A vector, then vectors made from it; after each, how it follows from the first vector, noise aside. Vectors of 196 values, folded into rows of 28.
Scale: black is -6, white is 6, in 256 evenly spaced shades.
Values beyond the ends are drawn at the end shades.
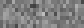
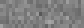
reversed, negated, shrunk.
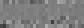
wrapped around, partly zeroed.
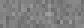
wrapped around, negated, shrunk.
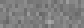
reversed, negated, shrunk.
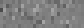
wrapped around, partly zeroed.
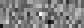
reversed, scaled up.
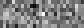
scaled up.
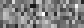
scaled up.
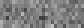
wrapped around.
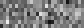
reversed, scaled up.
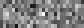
scaled up.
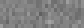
reversed, negated, shrunk.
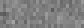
wrapped around, shrunk.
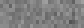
wrapped around, shrunk.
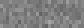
reversed, negated, shrunk.
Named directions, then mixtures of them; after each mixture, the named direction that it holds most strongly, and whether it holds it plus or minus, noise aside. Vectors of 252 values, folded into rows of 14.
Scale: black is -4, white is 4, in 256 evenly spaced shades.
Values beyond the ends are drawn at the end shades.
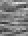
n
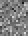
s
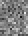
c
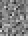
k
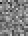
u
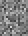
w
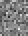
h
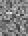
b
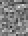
n, minus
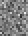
c, plus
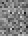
c, minus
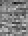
n, minus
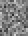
k, minus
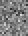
w, minus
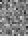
u, minus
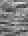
n, plus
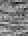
n, minus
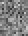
c, plus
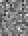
h, plus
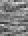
n, plus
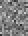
h, minus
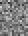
u, plus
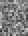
k, minus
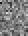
u, plus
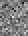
s, plus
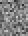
u, plus
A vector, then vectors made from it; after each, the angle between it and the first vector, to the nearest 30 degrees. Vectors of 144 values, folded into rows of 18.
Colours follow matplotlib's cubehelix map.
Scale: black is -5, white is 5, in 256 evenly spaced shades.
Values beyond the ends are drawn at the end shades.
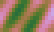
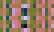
90 degrees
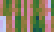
90 degrees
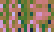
90 degrees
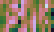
120 degrees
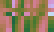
60 degrees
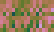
60 degrees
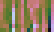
90 degrees
